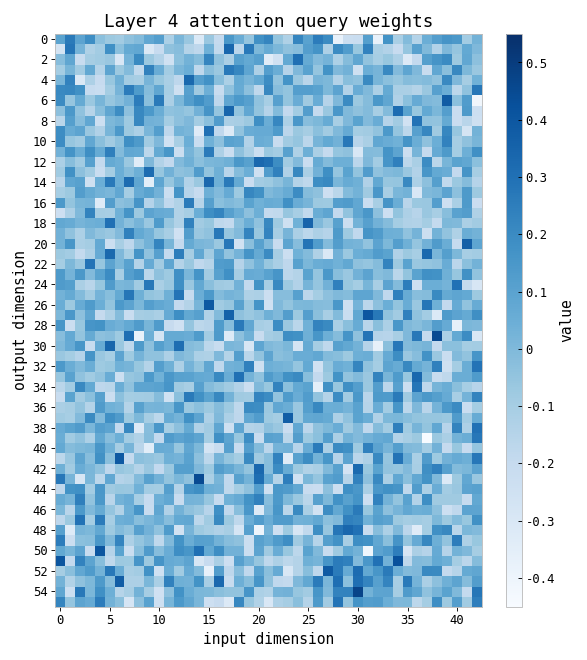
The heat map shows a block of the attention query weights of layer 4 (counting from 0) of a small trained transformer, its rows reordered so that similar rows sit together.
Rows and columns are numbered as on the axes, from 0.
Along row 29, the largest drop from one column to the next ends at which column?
8
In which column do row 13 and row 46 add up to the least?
20
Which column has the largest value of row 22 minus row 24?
3
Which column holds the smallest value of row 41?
23
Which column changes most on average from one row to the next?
17
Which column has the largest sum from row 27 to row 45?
34
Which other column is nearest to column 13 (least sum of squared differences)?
33
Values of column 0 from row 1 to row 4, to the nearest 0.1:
-0.3 0 -0.1 0
